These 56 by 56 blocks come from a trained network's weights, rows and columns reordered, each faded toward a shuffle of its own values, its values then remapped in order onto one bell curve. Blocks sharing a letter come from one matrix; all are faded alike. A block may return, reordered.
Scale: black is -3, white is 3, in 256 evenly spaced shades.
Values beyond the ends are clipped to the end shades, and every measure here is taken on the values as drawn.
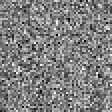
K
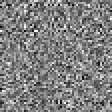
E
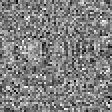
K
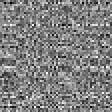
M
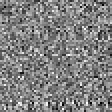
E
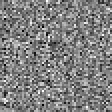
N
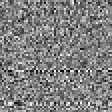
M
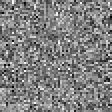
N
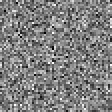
K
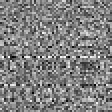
M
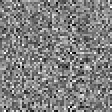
E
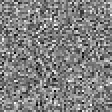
N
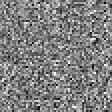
N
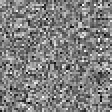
N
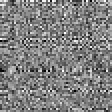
M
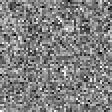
K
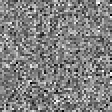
N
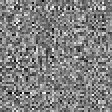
E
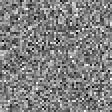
K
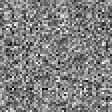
E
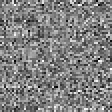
E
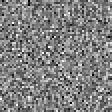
K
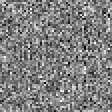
N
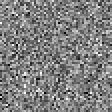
N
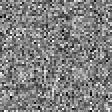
N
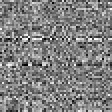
M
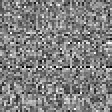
M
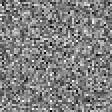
N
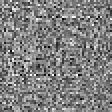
E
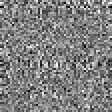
E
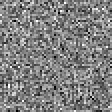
K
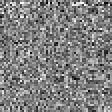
E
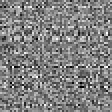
M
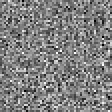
K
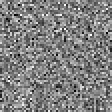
K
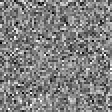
K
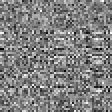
M
